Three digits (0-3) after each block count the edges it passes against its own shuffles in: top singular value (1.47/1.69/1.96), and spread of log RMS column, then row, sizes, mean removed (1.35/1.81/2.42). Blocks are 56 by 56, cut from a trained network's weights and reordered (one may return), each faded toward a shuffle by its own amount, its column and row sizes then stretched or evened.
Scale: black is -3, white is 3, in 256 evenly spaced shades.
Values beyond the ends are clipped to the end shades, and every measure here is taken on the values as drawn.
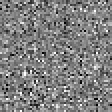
0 2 2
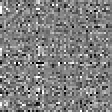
0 3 3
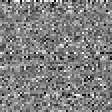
0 0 3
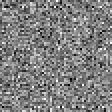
1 0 1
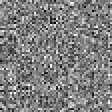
2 2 0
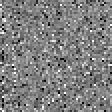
0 2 0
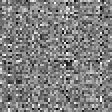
2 3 1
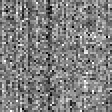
2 1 0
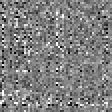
1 3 2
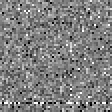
1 0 1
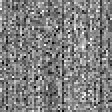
2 1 0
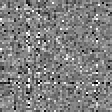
1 2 0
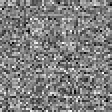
2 0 1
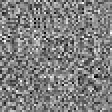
2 1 1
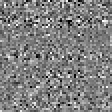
1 2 3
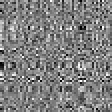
3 2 3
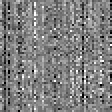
3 3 1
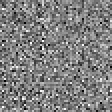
0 2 0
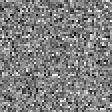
0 0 2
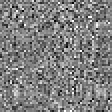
2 2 1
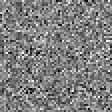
0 0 2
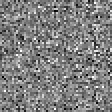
0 2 1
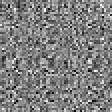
3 2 2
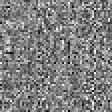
2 2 1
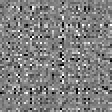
2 3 3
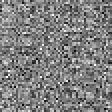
3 0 0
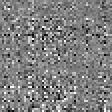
1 3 3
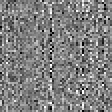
3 3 0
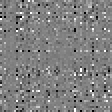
0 3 3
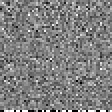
3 0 2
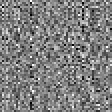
3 3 1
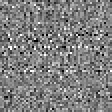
1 0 2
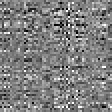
3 3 3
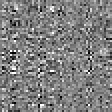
3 3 2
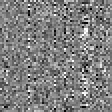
1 3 0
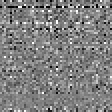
2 2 3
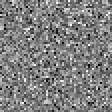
0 0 0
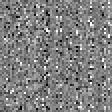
0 3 0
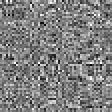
3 2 2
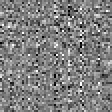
2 3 1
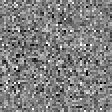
0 2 1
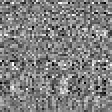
3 1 3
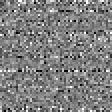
0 0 3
